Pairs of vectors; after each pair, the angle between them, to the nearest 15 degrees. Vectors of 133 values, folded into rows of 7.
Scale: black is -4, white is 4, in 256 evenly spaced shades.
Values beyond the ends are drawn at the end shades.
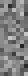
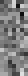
120 degrees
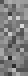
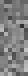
135 degrees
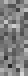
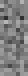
75 degrees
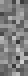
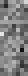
105 degrees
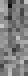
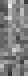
165 degrees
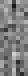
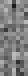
15 degrees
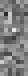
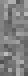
135 degrees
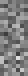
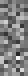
15 degrees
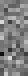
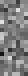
30 degrees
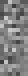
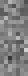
45 degrees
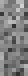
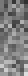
75 degrees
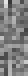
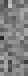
135 degrees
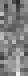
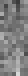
15 degrees
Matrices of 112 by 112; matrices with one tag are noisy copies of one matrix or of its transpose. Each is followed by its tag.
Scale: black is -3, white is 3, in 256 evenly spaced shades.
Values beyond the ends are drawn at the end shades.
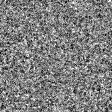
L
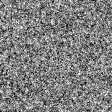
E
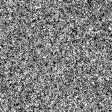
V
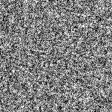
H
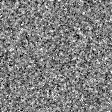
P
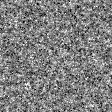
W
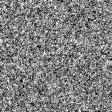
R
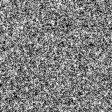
E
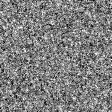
E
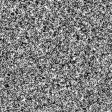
P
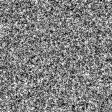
H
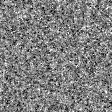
W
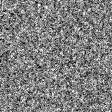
P
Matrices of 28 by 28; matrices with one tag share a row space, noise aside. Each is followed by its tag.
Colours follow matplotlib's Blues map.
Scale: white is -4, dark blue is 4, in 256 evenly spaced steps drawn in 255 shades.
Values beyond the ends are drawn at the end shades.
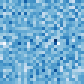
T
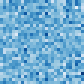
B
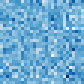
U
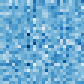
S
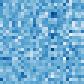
U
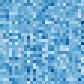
S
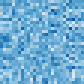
U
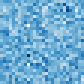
S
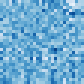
U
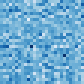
S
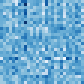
B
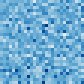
S
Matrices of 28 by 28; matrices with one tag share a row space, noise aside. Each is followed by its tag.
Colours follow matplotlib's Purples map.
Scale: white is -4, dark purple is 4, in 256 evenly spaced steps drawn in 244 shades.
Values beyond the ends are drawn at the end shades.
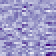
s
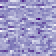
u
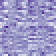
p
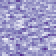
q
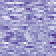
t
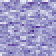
u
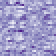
q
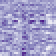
s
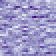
s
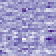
s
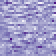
t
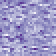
q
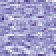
t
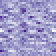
u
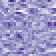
q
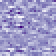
q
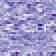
t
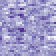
q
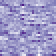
u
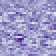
q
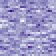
u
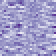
q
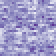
p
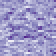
t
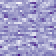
p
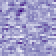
q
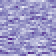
u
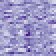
t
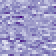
q
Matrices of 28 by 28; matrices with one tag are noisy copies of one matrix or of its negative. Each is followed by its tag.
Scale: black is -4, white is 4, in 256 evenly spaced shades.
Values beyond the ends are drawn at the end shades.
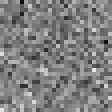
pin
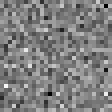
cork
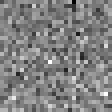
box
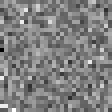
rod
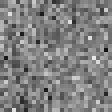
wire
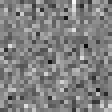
box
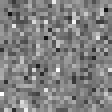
wire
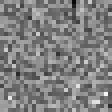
box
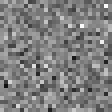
cork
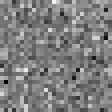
wire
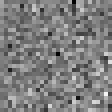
box
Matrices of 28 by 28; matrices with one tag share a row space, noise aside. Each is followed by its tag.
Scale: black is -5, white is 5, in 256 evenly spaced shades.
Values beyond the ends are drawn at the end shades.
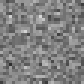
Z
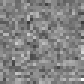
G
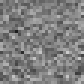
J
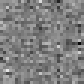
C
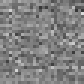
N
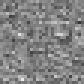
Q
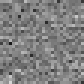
N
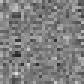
J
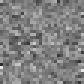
J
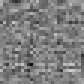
G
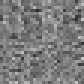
J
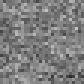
N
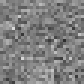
Q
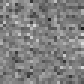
G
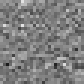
Q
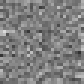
C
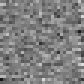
C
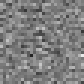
Z
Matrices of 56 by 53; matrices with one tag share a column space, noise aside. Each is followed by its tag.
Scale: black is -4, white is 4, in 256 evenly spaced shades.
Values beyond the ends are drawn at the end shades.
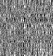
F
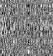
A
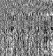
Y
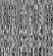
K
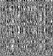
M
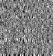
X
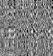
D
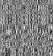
K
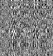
D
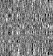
F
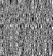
F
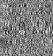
A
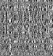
M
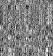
K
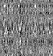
A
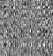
D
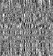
F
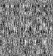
A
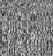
Y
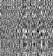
D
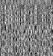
K
